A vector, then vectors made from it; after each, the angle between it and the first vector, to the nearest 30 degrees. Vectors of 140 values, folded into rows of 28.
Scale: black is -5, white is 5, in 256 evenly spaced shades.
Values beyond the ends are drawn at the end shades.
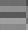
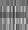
60 degrees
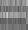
150 degrees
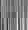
90 degrees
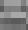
150 degrees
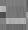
60 degrees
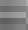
150 degrees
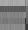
120 degrees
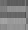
30 degrees
